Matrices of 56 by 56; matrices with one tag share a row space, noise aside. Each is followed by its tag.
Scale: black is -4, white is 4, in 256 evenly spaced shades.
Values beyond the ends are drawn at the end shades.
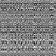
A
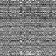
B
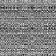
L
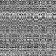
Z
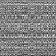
L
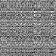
A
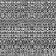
L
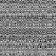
Z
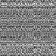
A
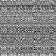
A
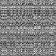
A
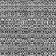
L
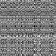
A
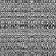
L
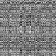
B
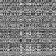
B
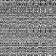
Z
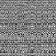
L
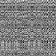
L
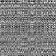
L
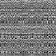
L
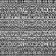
L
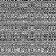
L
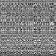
A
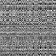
Z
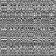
A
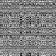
B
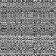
A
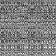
L
